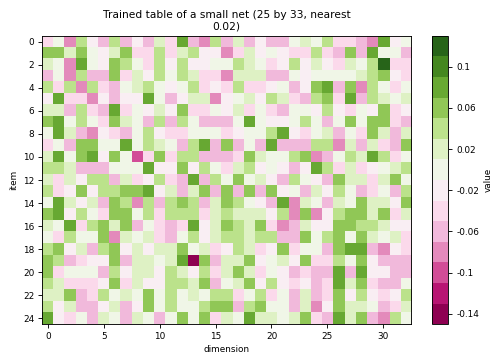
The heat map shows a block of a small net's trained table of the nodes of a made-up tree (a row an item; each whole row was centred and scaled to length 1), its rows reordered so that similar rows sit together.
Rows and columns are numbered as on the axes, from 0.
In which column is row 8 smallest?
4
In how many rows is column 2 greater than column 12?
8
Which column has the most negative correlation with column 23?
24
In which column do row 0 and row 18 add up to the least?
29
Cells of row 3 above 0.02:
6
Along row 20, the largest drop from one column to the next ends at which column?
27
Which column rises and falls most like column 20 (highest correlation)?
14
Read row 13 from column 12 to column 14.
-0.06 0.02 0.06
